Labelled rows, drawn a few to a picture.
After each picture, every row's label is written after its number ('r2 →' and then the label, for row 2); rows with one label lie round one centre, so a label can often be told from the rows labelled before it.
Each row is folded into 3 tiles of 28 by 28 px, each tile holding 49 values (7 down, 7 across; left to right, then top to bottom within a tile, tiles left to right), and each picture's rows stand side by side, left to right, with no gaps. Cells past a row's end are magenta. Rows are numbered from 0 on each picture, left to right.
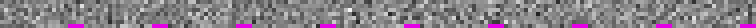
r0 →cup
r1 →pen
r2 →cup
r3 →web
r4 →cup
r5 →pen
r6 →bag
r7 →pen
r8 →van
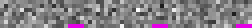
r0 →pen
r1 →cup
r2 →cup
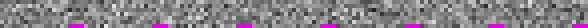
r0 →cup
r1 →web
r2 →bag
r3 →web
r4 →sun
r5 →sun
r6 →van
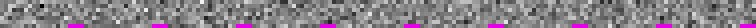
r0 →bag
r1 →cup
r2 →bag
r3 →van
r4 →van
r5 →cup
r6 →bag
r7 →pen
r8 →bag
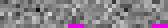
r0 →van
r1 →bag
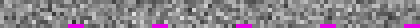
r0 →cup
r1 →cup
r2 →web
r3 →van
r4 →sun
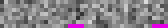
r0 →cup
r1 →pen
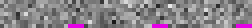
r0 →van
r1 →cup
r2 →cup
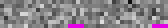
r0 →van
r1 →cup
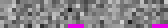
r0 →web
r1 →bag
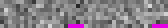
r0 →web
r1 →web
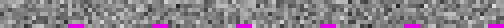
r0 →pen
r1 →cup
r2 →sun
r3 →pen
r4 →pen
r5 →van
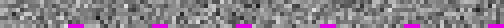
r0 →van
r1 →pen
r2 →pen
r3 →web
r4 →web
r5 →van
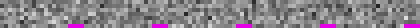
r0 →van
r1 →sun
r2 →van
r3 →cup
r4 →bag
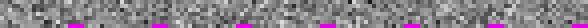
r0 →bag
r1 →van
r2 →sun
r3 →bag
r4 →pen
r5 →sun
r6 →bag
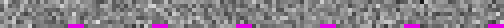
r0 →sun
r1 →bag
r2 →bag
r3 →pen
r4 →van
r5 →cup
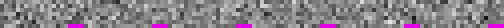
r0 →van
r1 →cup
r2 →pen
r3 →pen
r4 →van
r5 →web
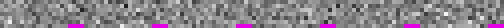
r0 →pen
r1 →cup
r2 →pen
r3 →cup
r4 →bag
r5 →van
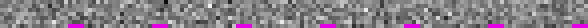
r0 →van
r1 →web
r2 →van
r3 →bag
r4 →sun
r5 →pen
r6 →bag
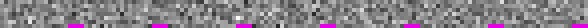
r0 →pen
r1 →web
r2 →cup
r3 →sun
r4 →cup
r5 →sun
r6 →cup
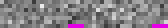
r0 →van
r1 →cup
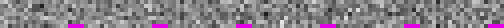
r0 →bag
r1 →bag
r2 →pen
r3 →pen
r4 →cup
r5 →web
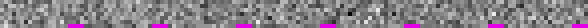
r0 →pen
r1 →cup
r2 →bag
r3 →bag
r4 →pen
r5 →van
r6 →cup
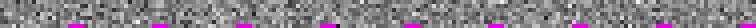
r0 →web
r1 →van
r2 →cup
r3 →bag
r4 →bag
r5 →pen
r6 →van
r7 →sun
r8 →cup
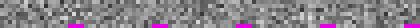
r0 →van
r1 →pen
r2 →pen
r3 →cup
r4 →bag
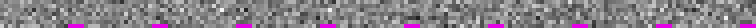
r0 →web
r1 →pen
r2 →cup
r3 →web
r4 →pen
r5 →sun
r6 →sun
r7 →web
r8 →web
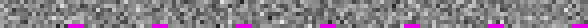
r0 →web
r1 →cup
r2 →pen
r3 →sun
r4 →van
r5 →web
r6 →web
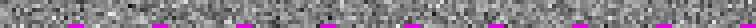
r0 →web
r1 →van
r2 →bag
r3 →cup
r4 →cup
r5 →pen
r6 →cup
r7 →web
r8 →pen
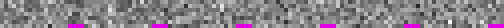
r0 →pen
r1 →bag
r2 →cup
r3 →pen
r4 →pen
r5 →pen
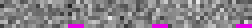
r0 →van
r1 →bag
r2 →cup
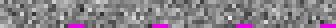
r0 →pen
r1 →cup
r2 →van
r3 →pen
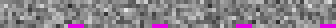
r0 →van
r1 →pen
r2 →bag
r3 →pen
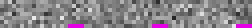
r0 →pen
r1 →web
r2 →van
